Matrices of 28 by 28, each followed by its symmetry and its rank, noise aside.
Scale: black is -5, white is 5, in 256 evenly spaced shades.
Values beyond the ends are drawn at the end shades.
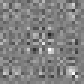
symmetric, rank three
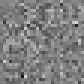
antisymmetric, rank six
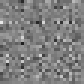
antisymmetric, rank four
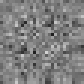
symmetric, rank four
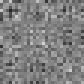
symmetric, rank four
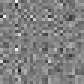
no symmetry, rank four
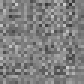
no symmetry, rank four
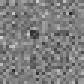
symmetric, rank six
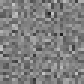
no symmetry, rank six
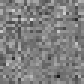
no symmetry, rank six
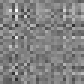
no symmetry, rank three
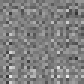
no symmetry, rank three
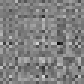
no symmetry, rank three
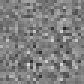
antisymmetric, rank four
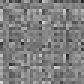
antisymmetric, rank four
